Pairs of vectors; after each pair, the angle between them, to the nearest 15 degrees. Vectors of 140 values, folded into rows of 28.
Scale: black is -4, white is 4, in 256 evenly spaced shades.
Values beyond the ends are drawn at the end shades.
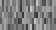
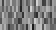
15 degrees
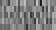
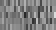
45 degrees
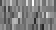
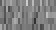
30 degrees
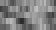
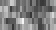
150 degrees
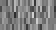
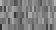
90 degrees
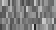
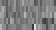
135 degrees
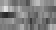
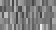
105 degrees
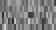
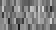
75 degrees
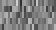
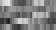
90 degrees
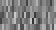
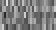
60 degrees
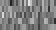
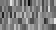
165 degrees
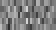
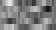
75 degrees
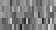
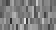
135 degrees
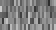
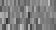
135 degrees
